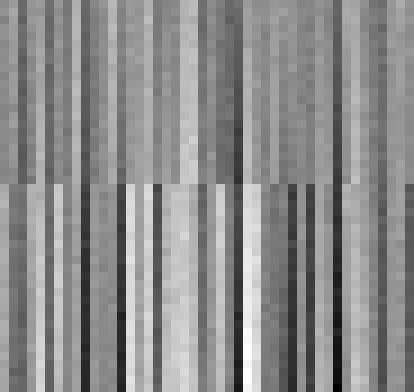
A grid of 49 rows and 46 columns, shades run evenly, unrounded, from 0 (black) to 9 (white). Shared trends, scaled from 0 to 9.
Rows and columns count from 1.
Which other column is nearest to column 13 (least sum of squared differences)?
9
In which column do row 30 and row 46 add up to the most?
28
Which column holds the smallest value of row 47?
38
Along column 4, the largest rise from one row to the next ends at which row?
24
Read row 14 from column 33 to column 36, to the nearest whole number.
5 5 4 5
